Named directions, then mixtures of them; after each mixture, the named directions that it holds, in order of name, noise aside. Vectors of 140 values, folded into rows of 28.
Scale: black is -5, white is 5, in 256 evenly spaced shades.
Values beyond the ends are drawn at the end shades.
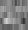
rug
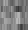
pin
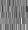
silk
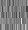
silk.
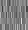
silk.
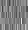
silk.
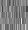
silk.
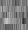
rug, silk.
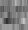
rug.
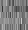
pin, silk.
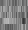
rug, silk.
